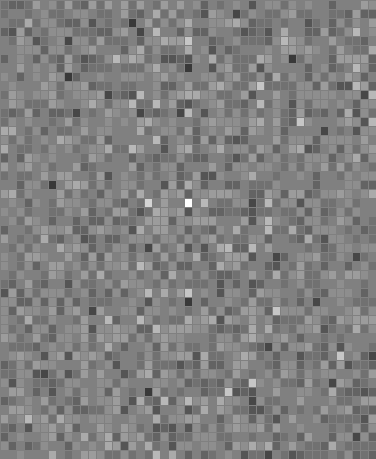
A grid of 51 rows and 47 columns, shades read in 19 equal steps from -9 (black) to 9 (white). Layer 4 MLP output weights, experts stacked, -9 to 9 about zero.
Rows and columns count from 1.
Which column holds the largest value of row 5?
24
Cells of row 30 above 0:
17
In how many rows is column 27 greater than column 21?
19
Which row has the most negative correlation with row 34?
23
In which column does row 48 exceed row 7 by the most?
37
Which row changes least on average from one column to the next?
38
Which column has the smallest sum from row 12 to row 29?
36
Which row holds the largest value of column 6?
27
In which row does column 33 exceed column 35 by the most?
10
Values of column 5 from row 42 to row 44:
-3 -1 -2
